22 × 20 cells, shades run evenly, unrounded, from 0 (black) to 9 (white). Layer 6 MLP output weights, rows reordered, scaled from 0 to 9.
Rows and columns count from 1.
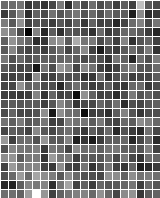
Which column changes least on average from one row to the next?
14
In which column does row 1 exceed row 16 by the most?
18
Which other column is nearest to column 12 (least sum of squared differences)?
20
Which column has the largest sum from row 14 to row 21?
5
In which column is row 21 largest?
9
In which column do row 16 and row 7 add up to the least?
17
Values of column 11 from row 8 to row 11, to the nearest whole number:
5 2 3 5
